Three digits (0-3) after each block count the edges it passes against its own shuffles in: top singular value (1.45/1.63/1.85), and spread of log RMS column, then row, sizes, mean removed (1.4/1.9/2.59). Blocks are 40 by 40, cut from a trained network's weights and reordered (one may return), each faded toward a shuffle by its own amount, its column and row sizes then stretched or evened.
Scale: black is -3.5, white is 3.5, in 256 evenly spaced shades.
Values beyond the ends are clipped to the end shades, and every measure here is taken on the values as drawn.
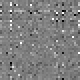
3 1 1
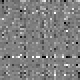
3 2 2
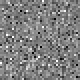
1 0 0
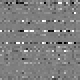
2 0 3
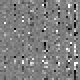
1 3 0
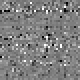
1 0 3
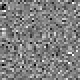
3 0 0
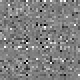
1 1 2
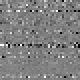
1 0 3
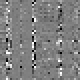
3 3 0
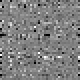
1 2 2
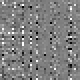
3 3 1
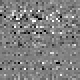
0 1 3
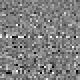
2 0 2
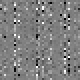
2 3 1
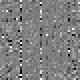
2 3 0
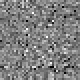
1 1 0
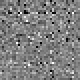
1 1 1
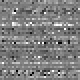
2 1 3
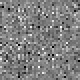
1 1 1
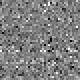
1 1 1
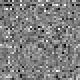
3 0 2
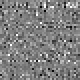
2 0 2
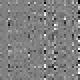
3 3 0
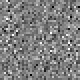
1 1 0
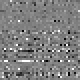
3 0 3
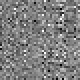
1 2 0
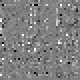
0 2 2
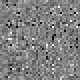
2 1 1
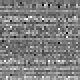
3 1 2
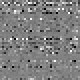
2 0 3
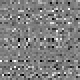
3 1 3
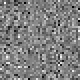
3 2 0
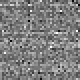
0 1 1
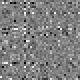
3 1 2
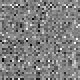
3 0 1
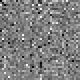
2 1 1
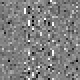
2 2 0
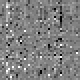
1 2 0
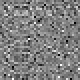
3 0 0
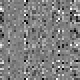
3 3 1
